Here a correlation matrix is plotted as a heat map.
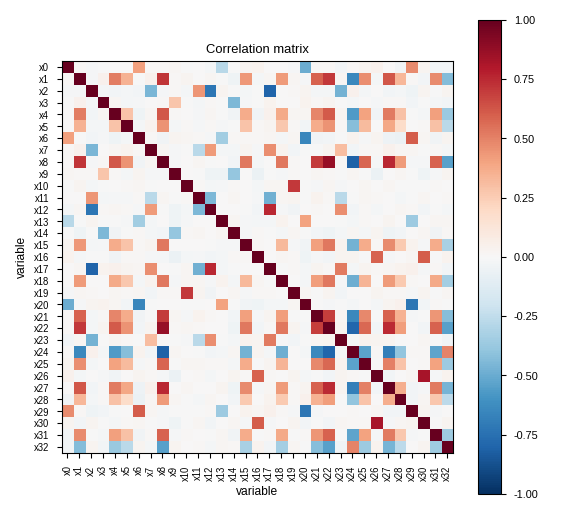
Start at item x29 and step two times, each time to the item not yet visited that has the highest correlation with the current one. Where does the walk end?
x0
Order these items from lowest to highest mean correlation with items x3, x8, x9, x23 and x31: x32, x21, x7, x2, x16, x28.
x32, x2, x16, x7, x28, x21
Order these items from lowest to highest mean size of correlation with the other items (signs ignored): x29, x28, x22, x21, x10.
x10, x29, x28, x21, x22
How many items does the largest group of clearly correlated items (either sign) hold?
14
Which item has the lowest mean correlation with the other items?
x24
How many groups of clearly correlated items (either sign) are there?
6
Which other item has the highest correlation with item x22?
x8
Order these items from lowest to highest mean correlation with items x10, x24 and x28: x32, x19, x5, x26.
x5, x26, x32, x19
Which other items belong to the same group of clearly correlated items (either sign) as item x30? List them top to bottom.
x16, x26
